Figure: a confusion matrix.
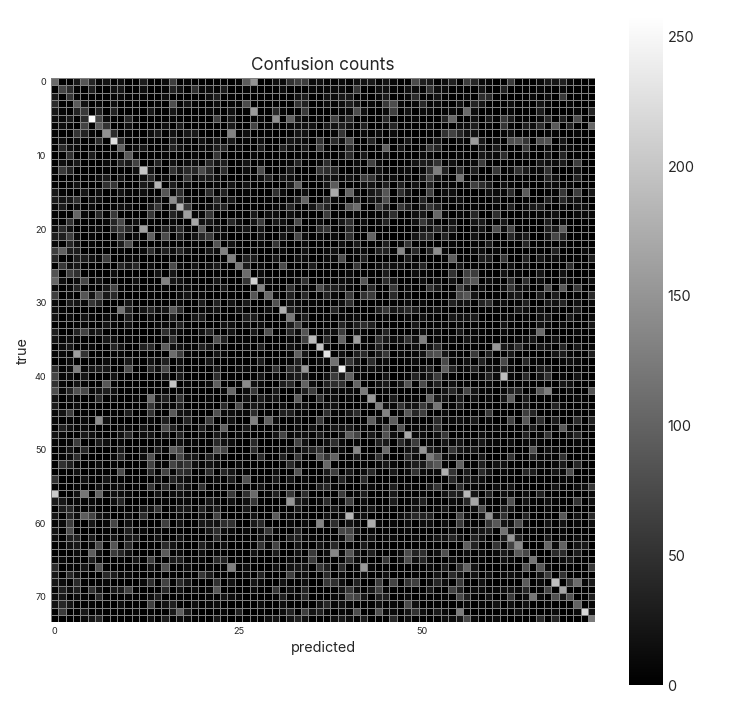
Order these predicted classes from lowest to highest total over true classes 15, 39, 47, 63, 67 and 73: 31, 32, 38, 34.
31, 32, 34, 38
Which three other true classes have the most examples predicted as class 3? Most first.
37, 39, 18
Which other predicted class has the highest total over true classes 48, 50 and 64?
41
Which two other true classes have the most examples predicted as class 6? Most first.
46, 56
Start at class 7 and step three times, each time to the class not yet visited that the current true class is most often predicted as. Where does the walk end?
26
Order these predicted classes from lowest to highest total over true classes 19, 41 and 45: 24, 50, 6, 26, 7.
6, 24, 7, 26, 50
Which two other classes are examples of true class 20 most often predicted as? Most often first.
12, 69
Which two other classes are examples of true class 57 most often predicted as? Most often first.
32, 62
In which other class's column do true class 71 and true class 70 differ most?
65
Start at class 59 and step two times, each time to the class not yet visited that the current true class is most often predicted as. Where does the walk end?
61
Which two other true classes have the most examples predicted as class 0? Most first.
56, 27
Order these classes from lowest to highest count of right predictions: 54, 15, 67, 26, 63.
54, 67, 15, 26, 63
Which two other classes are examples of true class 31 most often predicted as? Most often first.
9, 16
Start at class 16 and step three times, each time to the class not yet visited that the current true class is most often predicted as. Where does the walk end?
42
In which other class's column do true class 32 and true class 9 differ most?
45
